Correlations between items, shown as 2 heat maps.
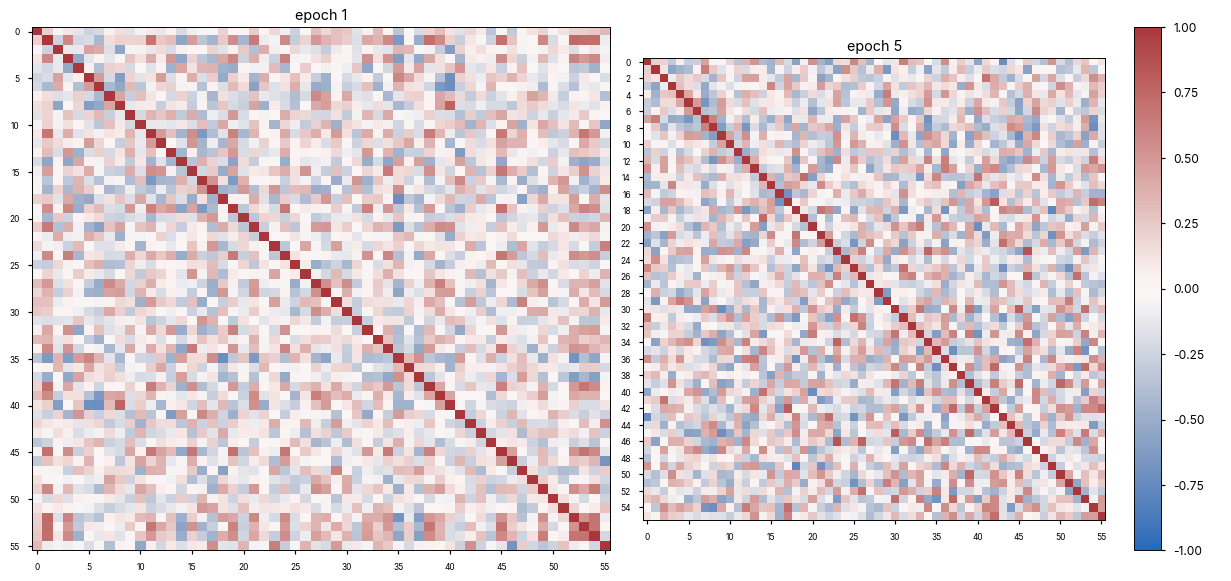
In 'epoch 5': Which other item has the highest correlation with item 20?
33
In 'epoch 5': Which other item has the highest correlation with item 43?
22
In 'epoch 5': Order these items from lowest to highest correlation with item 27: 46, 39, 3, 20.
20, 46, 39, 3
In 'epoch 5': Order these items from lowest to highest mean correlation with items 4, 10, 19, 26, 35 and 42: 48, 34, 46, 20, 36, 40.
48, 20, 40, 36, 34, 46
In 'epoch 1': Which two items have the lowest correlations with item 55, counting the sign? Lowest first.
46, 10
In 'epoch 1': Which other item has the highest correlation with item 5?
35
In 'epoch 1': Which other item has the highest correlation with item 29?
47
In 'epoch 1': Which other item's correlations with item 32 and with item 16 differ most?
19
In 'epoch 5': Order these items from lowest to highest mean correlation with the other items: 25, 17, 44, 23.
44, 25, 23, 17
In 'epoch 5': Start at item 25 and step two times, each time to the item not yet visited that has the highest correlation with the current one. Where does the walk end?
0
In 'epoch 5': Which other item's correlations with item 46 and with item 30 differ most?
23
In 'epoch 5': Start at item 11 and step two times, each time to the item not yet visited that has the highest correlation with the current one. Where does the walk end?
21
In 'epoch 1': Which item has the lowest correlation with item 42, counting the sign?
10
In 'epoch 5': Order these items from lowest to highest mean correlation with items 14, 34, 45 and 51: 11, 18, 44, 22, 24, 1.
1, 24, 44, 11, 22, 18
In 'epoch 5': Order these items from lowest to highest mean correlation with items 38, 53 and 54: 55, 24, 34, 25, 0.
34, 25, 24, 0, 55
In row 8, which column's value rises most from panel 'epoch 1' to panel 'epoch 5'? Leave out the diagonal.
22
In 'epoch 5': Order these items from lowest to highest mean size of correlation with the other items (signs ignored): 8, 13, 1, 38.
38, 1, 13, 8
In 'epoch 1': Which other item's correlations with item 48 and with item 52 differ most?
34
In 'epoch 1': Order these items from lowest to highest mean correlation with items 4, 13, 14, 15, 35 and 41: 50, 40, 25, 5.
40, 50, 25, 5
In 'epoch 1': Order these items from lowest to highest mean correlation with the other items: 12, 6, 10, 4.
6, 4, 10, 12
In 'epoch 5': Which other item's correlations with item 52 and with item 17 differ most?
42
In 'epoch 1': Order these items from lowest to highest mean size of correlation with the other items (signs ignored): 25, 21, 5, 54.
25, 5, 21, 54
